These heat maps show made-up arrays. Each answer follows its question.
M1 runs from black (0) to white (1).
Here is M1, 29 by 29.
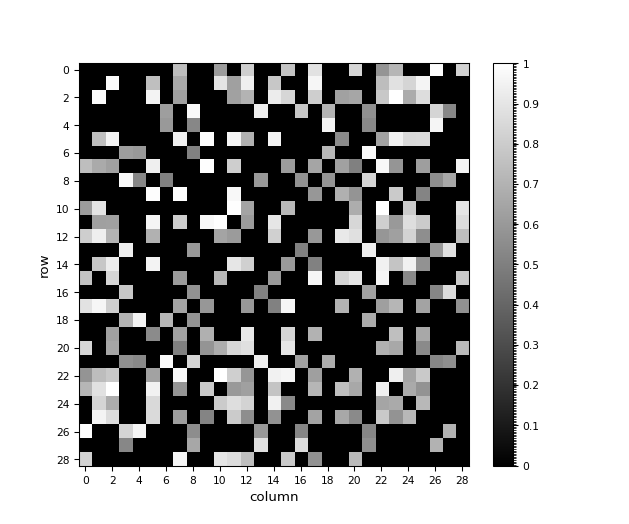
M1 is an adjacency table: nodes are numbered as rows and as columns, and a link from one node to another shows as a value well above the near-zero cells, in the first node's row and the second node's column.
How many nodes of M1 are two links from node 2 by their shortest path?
4
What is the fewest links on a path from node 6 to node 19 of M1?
5
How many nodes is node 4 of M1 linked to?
5
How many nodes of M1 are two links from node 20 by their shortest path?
7
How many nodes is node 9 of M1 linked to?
8
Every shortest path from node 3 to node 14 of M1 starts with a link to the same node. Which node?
node 26
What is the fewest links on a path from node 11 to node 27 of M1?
4
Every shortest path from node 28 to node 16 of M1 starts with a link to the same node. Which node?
node 0
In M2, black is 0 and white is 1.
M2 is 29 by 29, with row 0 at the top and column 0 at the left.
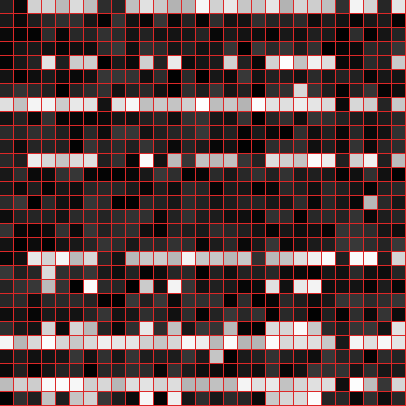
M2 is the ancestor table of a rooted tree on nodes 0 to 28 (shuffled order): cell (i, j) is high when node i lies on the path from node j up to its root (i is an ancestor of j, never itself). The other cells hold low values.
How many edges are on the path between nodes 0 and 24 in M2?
3
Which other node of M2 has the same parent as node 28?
16
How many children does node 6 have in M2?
1
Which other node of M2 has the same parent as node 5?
20
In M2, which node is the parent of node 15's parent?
11
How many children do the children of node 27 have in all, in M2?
3
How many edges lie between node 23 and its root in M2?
7
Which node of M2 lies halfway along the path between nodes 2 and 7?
18
